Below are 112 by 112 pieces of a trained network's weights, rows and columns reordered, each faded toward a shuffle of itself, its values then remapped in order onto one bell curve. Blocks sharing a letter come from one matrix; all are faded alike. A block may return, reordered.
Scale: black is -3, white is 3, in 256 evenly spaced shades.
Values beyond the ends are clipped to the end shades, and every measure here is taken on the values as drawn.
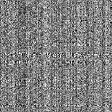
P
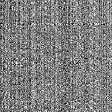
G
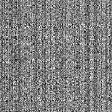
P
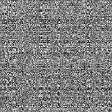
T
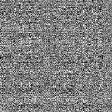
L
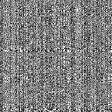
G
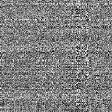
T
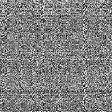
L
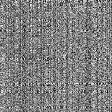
P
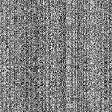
P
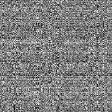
L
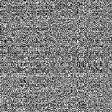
L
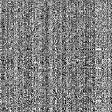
P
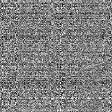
T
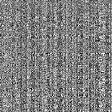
P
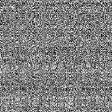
L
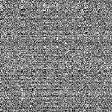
L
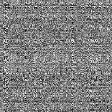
T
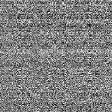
L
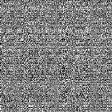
L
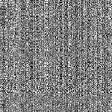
G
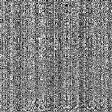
P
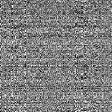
T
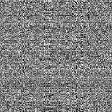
L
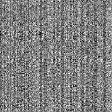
G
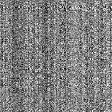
G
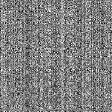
P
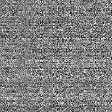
T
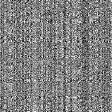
P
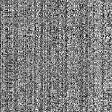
G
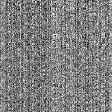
P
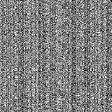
G
